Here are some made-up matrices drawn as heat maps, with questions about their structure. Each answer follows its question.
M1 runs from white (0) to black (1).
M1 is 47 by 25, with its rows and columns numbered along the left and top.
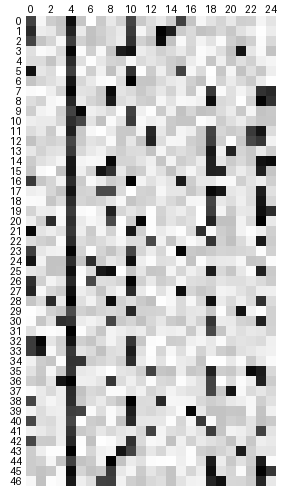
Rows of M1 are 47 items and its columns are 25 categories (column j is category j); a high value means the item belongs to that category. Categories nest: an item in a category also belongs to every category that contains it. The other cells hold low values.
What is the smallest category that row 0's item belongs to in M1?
15
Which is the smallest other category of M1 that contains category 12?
23
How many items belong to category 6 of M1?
2
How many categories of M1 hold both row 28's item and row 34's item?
1
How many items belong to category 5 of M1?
4
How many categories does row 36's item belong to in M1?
5
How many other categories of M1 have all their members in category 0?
6
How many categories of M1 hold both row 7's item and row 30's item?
4
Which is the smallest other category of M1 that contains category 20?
18
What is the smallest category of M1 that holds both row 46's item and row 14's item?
8
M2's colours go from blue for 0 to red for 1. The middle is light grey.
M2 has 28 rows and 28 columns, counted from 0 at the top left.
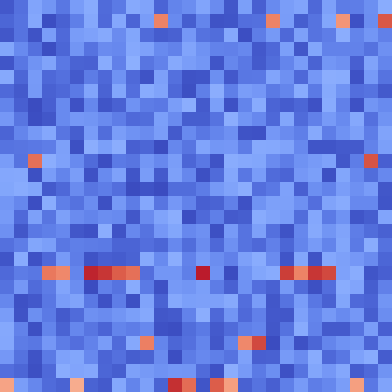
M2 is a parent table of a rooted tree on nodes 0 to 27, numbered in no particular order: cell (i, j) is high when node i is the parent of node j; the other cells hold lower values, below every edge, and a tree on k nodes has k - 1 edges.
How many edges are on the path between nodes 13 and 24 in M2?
3
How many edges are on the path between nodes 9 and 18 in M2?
4
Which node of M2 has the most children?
19
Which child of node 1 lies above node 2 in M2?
11
